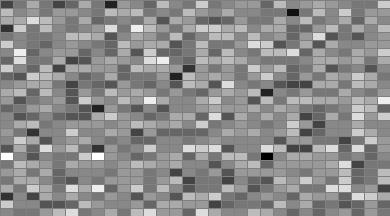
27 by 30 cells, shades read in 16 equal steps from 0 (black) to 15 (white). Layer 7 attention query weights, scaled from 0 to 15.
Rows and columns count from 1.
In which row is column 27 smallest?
18
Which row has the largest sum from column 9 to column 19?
4
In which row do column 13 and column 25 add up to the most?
8
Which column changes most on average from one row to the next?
1
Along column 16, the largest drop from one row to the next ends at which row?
17
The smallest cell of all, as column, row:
21, 20
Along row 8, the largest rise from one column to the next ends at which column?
2
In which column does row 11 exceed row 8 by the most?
15
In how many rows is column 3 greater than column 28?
12
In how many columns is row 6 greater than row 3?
14
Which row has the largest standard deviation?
19
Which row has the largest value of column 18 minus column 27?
11
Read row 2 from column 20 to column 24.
8 7 7 1 7
